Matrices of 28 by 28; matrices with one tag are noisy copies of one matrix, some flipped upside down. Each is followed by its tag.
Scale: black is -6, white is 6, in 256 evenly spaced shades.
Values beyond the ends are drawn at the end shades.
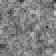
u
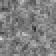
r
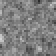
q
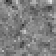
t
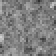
q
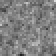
u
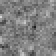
r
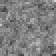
u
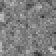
q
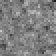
u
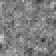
q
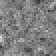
q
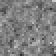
u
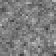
u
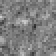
r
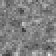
t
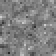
r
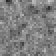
t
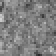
q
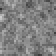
q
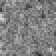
q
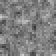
r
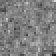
u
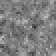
r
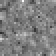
r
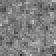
u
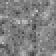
r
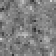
r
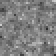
u
